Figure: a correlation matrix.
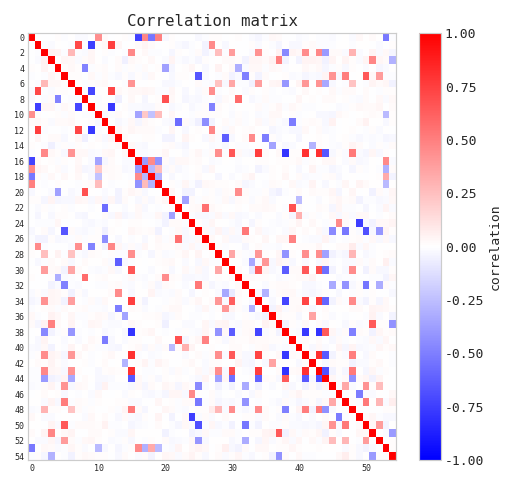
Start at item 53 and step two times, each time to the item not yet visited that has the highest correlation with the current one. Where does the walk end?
18
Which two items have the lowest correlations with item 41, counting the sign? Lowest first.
38, 44
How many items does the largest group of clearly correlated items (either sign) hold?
11
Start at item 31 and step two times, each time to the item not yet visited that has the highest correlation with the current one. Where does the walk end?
20
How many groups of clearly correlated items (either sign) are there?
11
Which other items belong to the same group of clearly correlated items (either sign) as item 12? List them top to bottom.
1, 7, 9, 27
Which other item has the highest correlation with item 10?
0
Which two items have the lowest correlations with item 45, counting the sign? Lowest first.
25, 32
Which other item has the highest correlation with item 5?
50
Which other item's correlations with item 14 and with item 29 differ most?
13
